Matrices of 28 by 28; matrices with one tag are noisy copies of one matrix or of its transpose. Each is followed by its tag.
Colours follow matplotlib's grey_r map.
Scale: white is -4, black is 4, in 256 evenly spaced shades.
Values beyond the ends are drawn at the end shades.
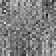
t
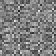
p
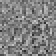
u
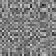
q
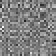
q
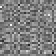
p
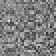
u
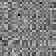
q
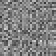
q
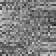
t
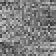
t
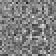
u
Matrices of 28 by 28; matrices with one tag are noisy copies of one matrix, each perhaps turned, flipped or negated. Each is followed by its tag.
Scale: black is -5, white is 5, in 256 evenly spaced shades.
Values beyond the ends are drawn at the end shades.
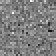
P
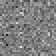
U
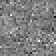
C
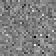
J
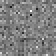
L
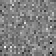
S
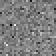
L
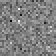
J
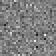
J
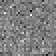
L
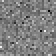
L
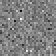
J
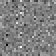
U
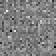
L
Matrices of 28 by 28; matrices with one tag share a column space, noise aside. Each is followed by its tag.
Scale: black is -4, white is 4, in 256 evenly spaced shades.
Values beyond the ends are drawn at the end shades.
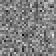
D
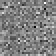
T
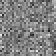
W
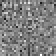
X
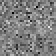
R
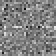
X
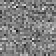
T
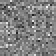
T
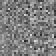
D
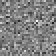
R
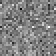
X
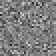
R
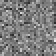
D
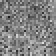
W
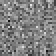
X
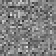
R
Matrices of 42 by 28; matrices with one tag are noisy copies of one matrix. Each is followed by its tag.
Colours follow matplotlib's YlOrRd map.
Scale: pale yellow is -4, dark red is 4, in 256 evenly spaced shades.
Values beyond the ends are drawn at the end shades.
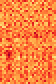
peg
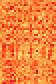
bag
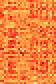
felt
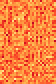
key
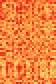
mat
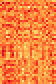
bag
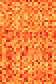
peg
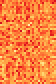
mat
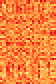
mat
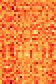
bag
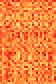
peg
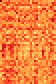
bag
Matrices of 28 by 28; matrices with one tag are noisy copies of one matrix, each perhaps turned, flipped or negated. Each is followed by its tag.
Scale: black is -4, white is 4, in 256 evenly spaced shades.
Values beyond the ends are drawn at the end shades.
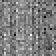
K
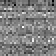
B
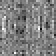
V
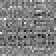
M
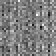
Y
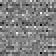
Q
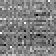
M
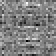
V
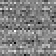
Q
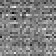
Y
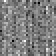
Q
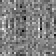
V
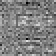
V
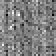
Y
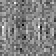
V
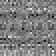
B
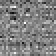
Y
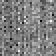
K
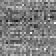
M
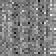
B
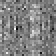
V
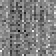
M
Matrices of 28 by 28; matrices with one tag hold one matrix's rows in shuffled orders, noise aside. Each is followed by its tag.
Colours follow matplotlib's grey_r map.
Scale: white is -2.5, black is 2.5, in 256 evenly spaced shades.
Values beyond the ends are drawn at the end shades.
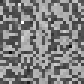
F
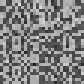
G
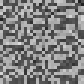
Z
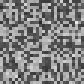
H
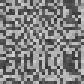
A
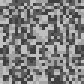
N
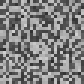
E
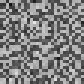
E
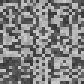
F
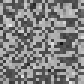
Z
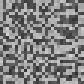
Z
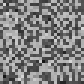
H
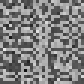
F
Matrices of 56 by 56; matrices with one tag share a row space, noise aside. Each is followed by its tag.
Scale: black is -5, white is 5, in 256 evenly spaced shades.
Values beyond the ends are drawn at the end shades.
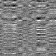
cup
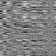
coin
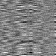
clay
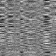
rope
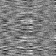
clay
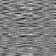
clay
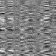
rope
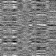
cup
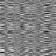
rope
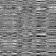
cup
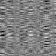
rope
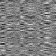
rope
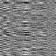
coin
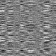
rope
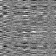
coin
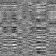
cup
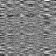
rope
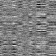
cup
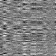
coin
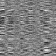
rope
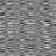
rope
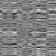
cup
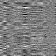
coin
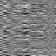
coin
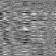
coin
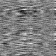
clay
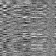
coin
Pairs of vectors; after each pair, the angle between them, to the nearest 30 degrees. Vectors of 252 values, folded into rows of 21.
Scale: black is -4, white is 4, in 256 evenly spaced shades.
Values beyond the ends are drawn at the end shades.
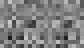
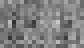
30 degrees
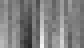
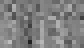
60 degrees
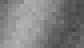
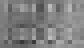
120 degrees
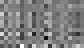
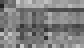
60 degrees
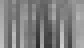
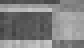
90 degrees
